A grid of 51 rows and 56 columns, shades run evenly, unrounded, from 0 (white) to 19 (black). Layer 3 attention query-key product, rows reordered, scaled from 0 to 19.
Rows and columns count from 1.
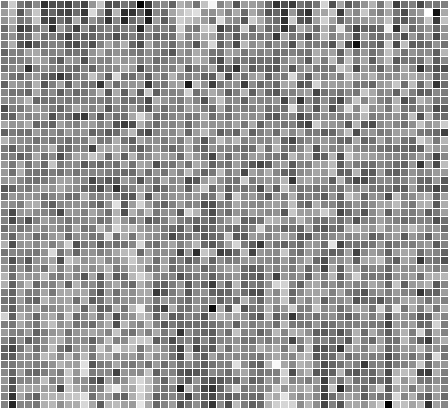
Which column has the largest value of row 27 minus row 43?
8
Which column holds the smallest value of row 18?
53
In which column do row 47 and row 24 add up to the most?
15
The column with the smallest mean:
18
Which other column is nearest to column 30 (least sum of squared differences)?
48
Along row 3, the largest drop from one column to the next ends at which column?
37
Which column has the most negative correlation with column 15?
43
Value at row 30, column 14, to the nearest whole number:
3
